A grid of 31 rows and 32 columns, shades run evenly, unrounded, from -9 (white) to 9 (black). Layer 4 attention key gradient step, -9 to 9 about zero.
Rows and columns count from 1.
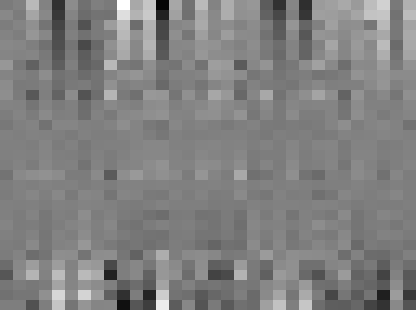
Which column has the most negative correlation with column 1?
8
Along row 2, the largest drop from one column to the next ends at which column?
14
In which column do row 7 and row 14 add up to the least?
9
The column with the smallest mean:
10
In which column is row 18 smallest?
19
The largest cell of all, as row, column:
1, 13
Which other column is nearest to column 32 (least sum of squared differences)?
12
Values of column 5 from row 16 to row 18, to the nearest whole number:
0 0 -1
